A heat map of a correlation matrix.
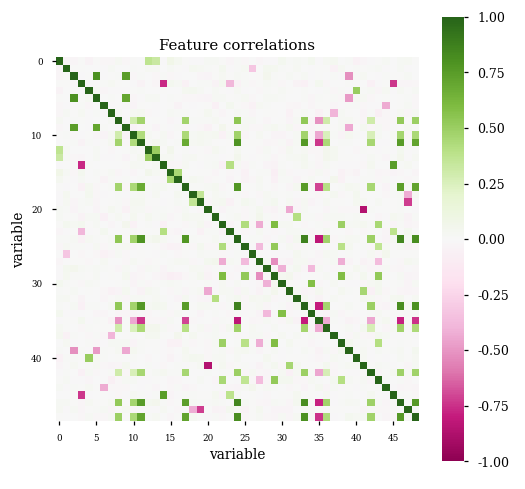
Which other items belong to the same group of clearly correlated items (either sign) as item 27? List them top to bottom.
22, 25, 29, 38, 43
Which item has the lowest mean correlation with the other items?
35
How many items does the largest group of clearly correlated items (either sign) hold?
11
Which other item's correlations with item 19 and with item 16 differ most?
47
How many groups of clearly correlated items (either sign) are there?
14
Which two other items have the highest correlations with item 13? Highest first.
12, 0
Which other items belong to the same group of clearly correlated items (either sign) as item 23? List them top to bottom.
3, 14, 45
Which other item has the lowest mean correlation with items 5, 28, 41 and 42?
20
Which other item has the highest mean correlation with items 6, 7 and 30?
34
